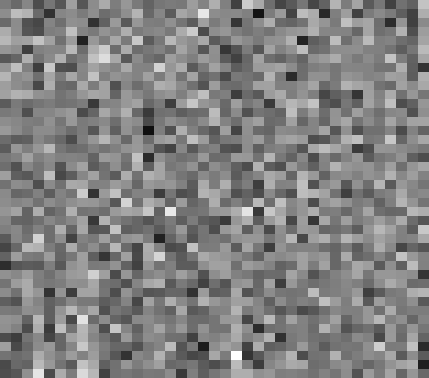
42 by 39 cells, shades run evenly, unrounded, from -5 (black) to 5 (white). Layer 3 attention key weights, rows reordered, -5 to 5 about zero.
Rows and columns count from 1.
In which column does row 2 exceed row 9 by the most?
19
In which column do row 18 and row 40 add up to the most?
22
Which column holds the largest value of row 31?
9
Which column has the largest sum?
8
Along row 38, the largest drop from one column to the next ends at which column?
26
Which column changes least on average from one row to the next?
34
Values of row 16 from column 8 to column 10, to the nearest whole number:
0 1 2
